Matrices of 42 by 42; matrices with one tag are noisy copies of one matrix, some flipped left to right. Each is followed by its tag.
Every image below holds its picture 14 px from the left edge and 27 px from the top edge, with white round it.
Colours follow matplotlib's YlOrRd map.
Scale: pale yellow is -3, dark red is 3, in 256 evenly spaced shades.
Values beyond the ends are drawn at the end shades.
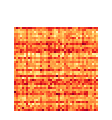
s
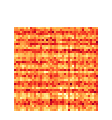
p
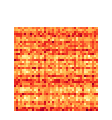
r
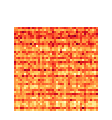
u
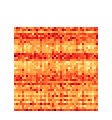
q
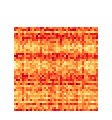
q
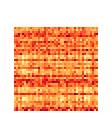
r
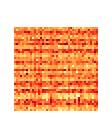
p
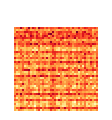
u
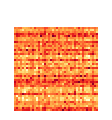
r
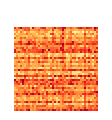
s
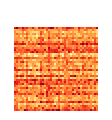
s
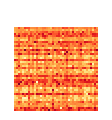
r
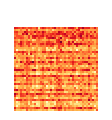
u
